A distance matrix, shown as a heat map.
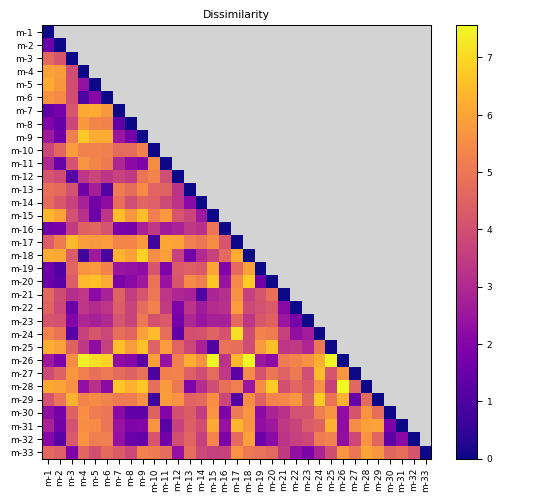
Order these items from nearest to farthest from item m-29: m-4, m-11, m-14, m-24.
m-14, m-4, m-11, m-24
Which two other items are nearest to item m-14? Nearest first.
m-21, m-5
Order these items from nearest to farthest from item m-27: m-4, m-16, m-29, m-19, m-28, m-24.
m-29, m-16, m-19, m-28, m-4, m-24
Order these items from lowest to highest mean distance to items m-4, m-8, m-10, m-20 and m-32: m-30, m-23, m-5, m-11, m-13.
m-30, m-11, m-23, m-13, m-5
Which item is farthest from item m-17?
m-24
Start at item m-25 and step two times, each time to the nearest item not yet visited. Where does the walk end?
m-5
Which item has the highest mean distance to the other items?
m-17
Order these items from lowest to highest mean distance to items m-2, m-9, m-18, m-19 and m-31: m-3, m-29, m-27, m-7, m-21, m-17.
m-7, m-21, m-3, m-27, m-29, m-17
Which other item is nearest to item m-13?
m-6
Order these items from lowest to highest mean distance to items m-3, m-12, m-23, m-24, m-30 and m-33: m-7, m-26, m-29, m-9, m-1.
m-7, m-1, m-9, m-26, m-29
